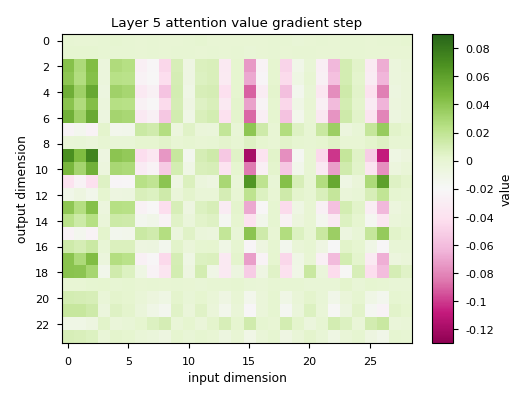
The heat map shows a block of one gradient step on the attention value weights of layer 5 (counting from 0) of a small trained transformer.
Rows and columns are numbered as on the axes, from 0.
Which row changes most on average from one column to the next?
9
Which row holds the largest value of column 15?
11
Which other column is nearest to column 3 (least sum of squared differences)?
10
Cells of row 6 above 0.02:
5
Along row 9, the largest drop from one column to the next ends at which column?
15
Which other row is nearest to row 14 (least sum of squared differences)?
16
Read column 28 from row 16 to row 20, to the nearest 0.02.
0 0 0 0 0
